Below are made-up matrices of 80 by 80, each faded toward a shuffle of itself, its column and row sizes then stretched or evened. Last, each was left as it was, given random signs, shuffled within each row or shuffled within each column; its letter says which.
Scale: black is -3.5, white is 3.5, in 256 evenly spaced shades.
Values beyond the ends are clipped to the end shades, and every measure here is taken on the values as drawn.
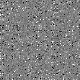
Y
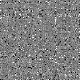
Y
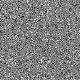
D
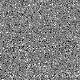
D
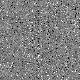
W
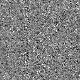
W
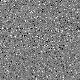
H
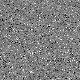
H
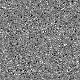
H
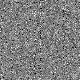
W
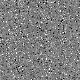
W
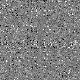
Y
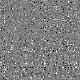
Y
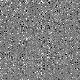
Y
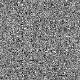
D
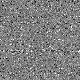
H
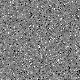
W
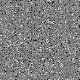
W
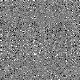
Y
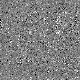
D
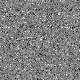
H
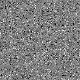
D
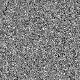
W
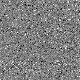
H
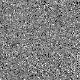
D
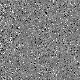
W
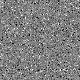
H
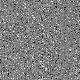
W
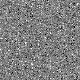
W
